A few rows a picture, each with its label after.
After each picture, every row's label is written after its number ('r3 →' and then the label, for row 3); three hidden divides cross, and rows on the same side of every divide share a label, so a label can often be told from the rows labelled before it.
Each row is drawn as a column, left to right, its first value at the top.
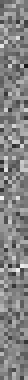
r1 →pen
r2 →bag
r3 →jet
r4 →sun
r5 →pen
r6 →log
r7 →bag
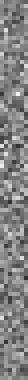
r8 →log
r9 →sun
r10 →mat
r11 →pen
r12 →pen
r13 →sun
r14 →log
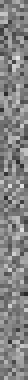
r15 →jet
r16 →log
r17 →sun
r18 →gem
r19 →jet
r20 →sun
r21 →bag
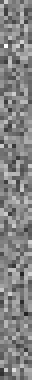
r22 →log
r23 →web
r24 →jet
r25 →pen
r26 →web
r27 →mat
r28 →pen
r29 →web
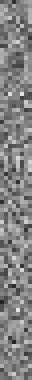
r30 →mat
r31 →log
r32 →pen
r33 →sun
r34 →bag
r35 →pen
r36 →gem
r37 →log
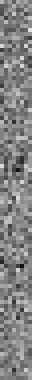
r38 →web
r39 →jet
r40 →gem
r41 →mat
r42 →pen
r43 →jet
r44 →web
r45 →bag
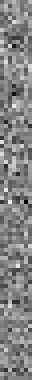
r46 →sun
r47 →mat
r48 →web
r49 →log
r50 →log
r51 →gem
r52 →mat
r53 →gem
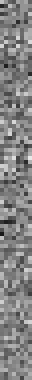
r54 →web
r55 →bag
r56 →bag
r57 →bag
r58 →pen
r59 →gem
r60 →pen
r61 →sun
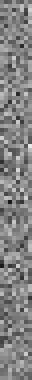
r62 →jet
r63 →sun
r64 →sun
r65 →jet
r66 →bag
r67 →mat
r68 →pen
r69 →log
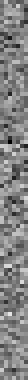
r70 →gem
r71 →log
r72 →log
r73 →mat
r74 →mat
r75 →sun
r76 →pen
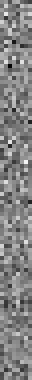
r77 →gem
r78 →mat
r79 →sun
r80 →jet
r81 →web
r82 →mat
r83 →log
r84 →mat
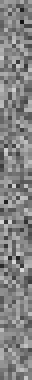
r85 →jet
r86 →sun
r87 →gem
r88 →sun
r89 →gem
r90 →pen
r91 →bag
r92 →log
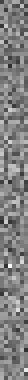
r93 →bag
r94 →jet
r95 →bag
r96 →web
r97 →web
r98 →mat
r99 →web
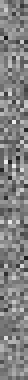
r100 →jet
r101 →log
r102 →jet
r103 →web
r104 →jet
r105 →bag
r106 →gem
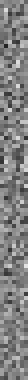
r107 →jet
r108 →log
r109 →bag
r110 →gem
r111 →jet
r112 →web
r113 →bag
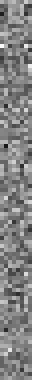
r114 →web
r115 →pen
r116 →log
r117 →bag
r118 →bag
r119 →mat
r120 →web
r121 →gem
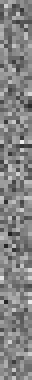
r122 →pen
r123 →mat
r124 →gem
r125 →web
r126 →pen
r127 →bag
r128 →pen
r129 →pen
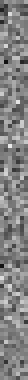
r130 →pen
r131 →web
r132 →log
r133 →jet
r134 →jet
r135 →web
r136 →web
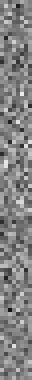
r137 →web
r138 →log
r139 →mat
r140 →sun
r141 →web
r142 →pen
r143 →log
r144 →sun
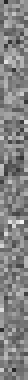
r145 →web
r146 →mat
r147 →jet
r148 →mat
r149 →jet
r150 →jet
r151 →bag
